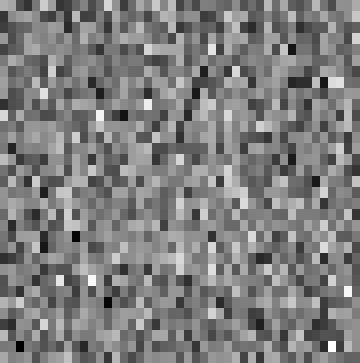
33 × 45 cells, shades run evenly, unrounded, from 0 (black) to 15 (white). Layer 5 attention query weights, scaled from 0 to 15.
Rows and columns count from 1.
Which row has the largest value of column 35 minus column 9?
26
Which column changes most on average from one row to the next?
41
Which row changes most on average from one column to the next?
17
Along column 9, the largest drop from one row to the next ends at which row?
9
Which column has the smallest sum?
39
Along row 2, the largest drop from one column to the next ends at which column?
11
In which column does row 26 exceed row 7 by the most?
8
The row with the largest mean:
19
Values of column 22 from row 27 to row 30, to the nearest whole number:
9 9 6 7
